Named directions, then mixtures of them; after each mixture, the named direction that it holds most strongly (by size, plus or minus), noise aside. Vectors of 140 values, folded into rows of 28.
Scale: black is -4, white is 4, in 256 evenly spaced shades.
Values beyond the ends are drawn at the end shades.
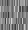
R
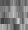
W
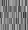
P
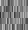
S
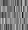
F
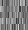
R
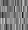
F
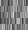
S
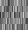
S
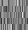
F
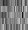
F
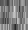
W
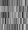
R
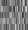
F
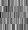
S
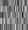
F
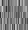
P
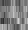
W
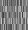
P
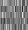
F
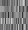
R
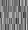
P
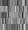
F
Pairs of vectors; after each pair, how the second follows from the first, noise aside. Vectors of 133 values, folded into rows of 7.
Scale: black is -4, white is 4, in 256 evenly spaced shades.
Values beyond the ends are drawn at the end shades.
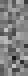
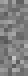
negated, shrunk.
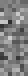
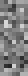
wrapped around, negated.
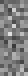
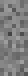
negated, shrunk.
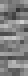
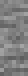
wrapped around, negated, shrunk.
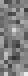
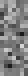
wrapped around, negated.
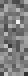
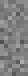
wrapped around, negated, shrunk.
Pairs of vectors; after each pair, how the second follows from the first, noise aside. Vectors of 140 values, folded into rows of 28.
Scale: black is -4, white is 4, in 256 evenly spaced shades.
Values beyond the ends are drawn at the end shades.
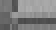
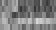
negated.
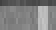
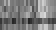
wrapped around.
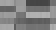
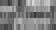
negated.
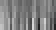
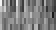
reversed, negated.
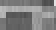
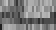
reversed, negated.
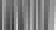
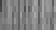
reversed, negated, shrunk.
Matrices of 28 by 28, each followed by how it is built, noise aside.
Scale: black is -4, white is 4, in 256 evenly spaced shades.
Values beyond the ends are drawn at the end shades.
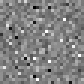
sparse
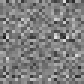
low rank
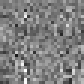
low rank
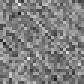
Toeplitz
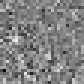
lower triangular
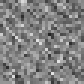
Toeplitz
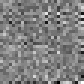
low rank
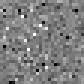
sparse
